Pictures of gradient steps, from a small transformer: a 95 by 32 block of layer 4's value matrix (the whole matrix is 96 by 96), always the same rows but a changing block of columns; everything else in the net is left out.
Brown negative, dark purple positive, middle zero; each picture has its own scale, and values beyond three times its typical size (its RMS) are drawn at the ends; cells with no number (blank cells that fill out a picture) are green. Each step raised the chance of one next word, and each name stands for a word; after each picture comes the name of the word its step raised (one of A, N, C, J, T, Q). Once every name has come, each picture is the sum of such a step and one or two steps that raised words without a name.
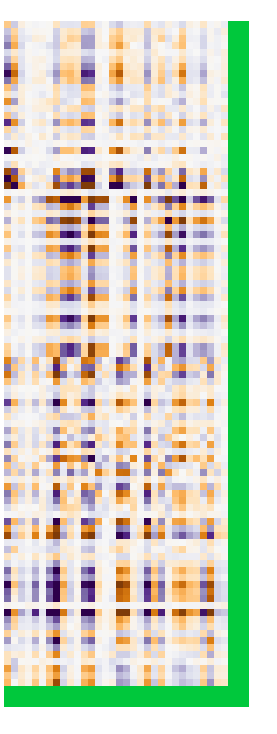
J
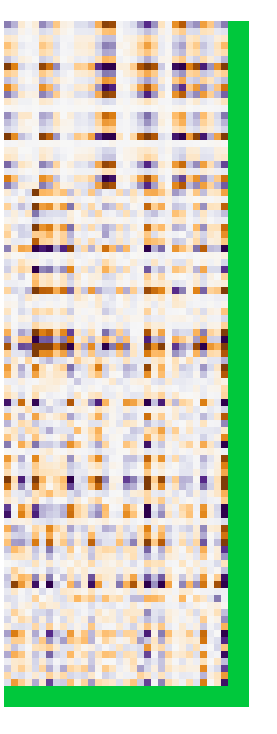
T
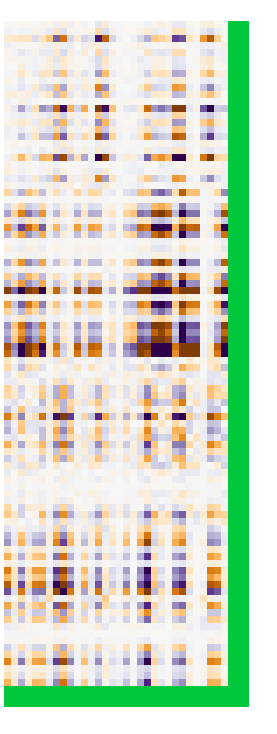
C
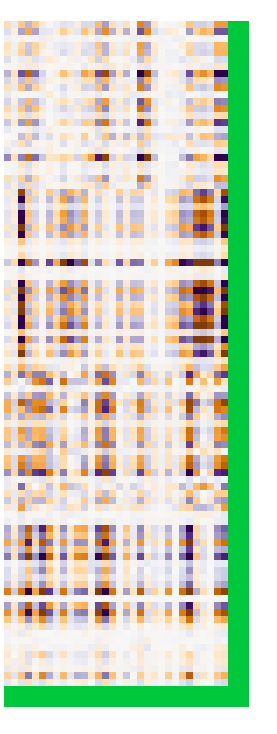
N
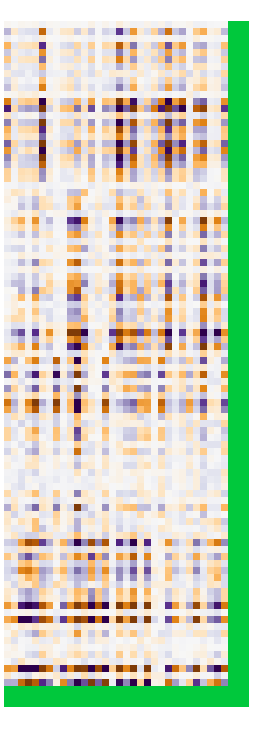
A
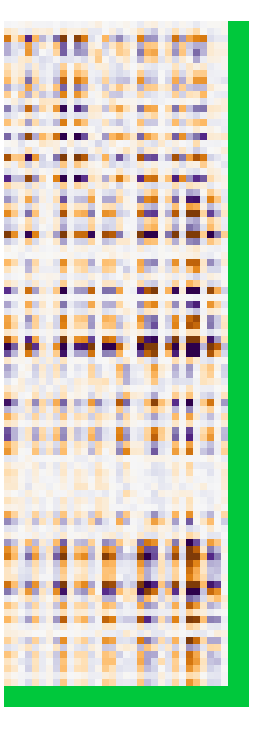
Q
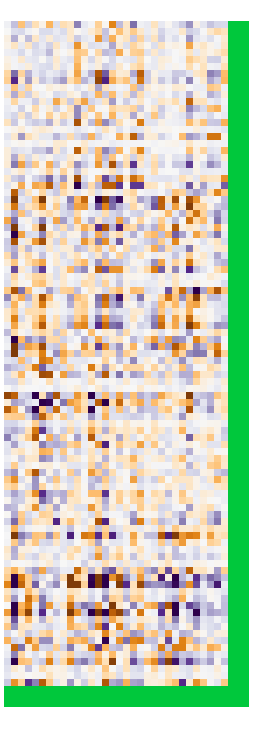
J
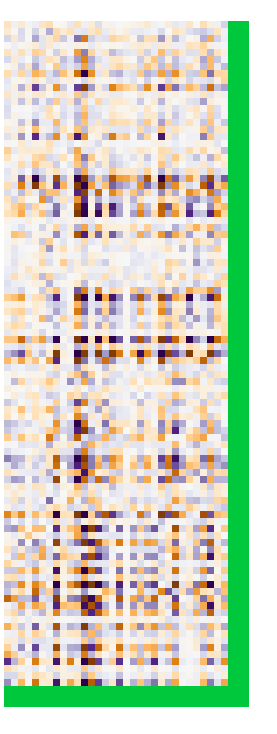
N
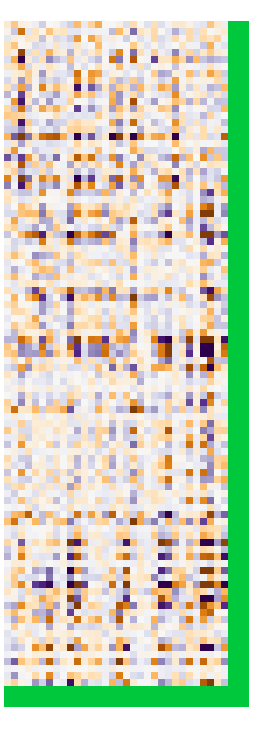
Q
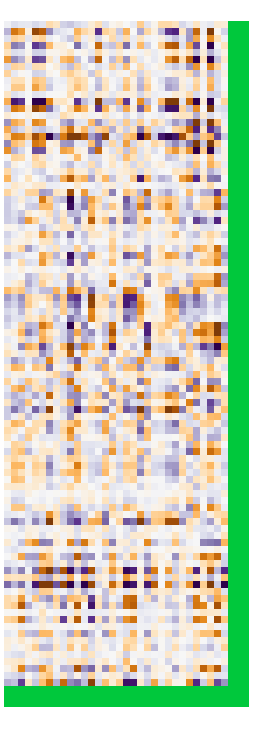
A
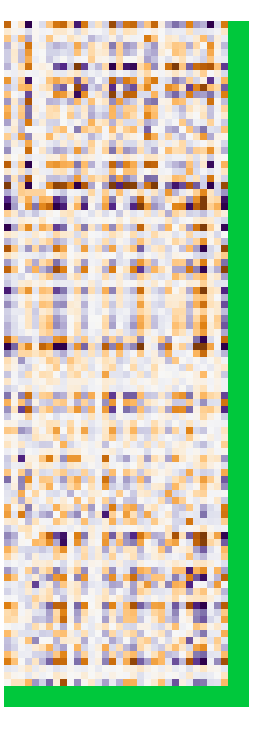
T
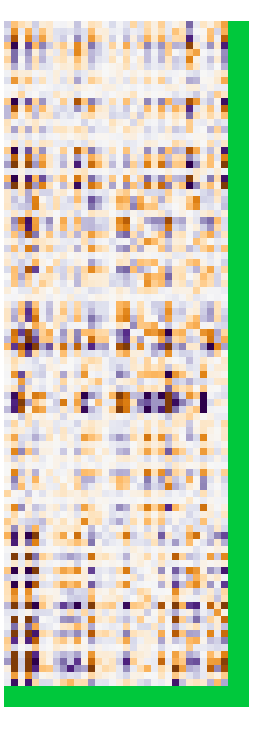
A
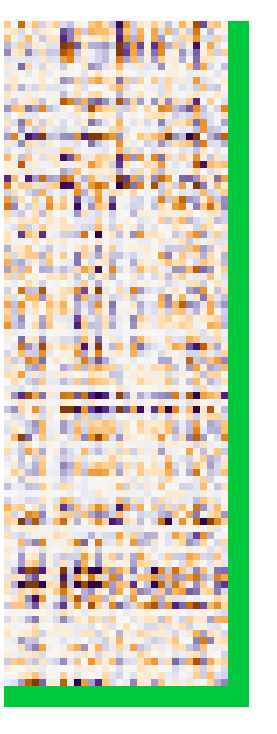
Q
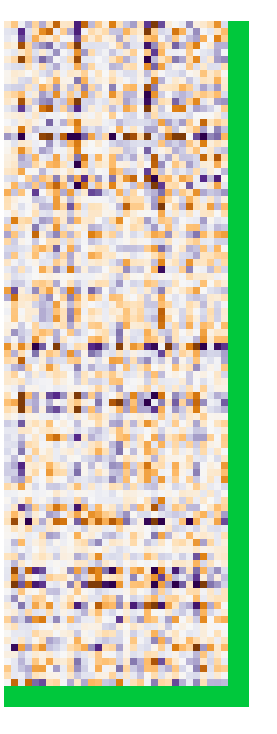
A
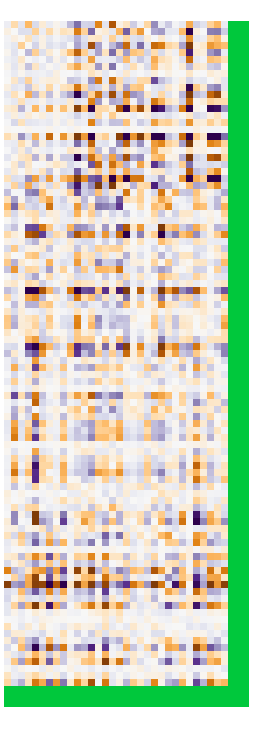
C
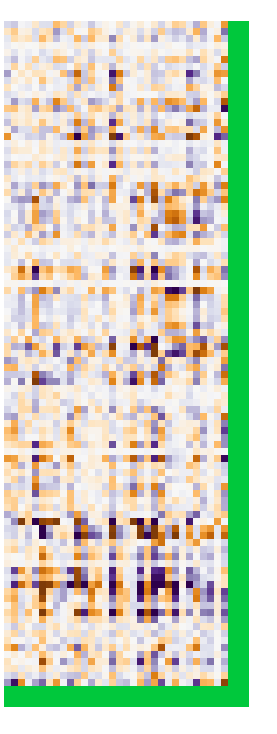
J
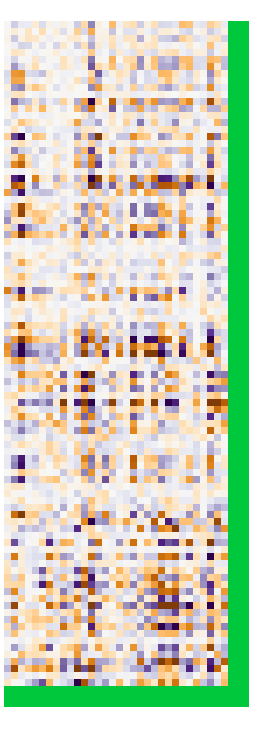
A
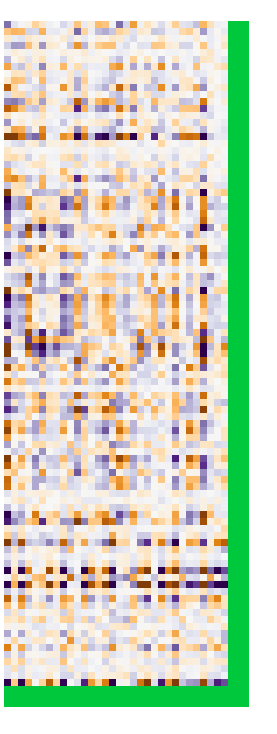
T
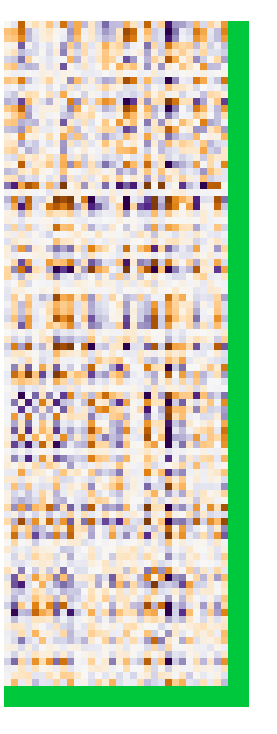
J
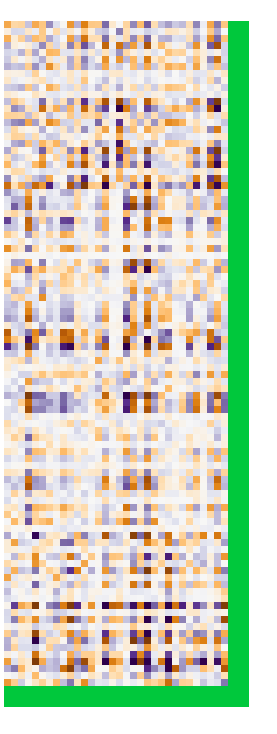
A
